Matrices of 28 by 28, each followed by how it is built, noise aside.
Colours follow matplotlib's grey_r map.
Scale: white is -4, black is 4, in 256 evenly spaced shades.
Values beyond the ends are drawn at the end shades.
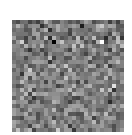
repeating columns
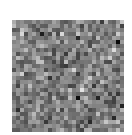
noise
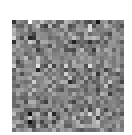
low rank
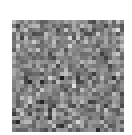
repeating columns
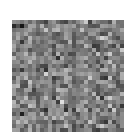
repeating rows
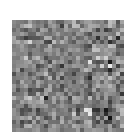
low rank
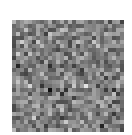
repeating columns
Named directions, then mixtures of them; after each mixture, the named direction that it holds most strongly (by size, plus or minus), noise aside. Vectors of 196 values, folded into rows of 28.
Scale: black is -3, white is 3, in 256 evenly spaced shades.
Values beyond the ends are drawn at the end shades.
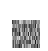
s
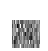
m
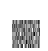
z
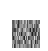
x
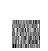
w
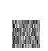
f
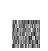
f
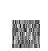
m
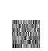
w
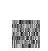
s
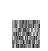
x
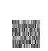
s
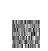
z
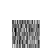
w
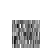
m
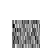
f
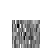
m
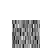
f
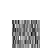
f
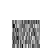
f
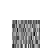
z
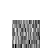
w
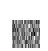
z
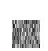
f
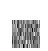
z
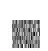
z
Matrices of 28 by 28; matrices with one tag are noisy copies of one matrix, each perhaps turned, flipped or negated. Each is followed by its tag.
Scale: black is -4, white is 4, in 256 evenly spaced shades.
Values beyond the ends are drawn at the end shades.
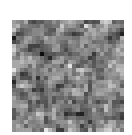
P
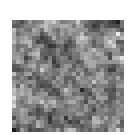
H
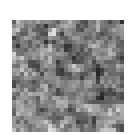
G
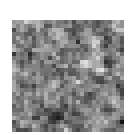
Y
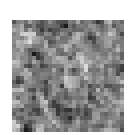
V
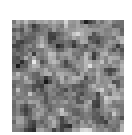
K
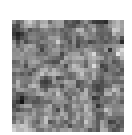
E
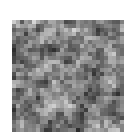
H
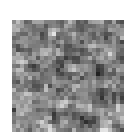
G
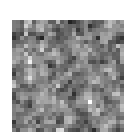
P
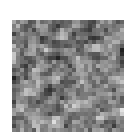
K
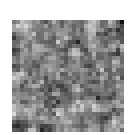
E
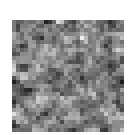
P
